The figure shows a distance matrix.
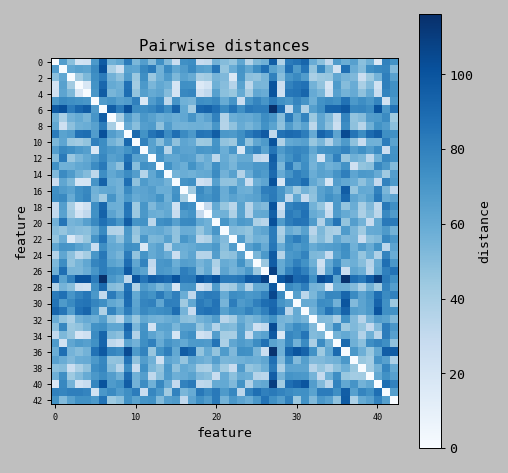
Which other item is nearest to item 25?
33
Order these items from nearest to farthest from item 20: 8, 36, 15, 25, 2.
25, 36, 2, 15, 8
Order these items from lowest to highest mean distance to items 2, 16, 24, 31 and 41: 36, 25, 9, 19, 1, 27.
19, 25, 1, 9, 36, 27
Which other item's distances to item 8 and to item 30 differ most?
1
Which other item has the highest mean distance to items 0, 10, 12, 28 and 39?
27
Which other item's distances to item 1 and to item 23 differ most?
11
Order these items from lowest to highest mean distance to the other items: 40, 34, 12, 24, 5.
34, 24, 12, 40, 5
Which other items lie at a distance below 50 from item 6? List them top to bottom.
17, 29, 31
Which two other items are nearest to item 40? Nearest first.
0, 3
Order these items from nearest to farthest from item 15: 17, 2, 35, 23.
2, 23, 35, 17
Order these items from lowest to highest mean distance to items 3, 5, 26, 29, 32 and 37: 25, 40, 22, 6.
22, 25, 40, 6
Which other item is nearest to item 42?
16
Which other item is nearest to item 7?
35
